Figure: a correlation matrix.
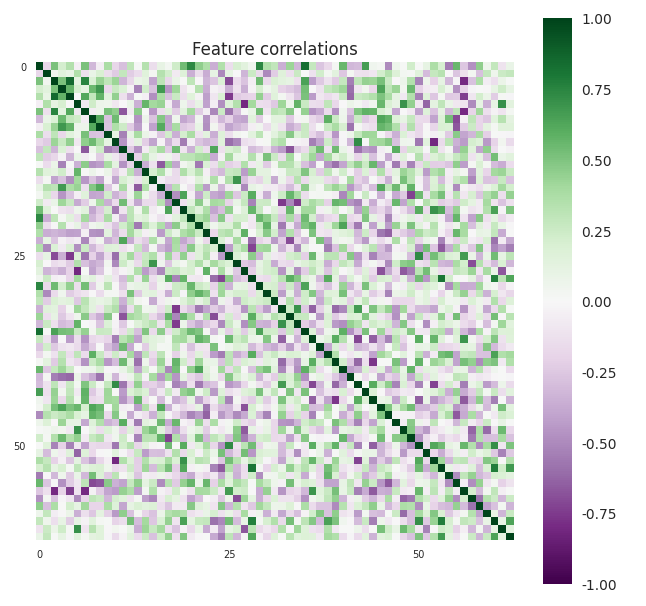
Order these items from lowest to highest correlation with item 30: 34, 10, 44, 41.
34, 44, 41, 10
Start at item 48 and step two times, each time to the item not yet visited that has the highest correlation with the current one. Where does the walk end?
61
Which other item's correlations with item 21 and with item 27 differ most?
49
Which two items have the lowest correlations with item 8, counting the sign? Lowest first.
55, 41
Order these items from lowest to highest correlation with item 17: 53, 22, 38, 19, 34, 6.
38, 6, 22, 34, 53, 19
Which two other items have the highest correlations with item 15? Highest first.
26, 48
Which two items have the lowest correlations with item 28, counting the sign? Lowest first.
24, 23
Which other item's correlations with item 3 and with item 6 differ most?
13
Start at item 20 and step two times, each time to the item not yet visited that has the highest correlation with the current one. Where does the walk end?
35
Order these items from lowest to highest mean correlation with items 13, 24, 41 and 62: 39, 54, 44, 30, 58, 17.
39, 54, 30, 58, 44, 17
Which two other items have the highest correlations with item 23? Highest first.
11, 37
